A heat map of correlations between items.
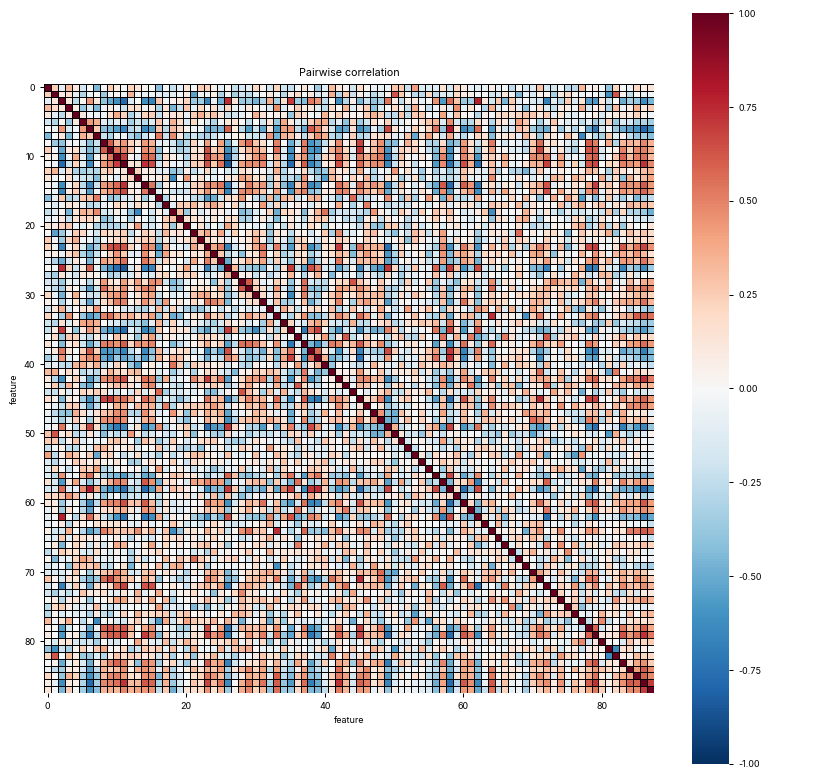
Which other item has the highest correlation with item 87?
86
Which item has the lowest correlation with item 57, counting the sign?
62
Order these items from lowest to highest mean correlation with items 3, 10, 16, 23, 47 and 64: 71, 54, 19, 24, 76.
19, 76, 54, 24, 71
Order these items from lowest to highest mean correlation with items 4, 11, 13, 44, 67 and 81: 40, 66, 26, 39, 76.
26, 39, 40, 66, 76
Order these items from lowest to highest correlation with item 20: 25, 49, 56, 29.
25, 29, 56, 49
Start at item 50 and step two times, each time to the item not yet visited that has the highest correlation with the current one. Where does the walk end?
82
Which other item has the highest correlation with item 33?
64
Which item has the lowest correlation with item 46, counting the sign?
6
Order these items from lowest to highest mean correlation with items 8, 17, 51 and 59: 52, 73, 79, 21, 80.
73, 52, 80, 21, 79
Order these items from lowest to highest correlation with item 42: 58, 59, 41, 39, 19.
58, 39, 59, 19, 41
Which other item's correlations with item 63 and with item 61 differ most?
36
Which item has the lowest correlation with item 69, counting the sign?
33
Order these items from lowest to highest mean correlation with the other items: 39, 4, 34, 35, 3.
35, 39, 34, 3, 4
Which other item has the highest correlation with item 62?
2
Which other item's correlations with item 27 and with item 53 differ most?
76
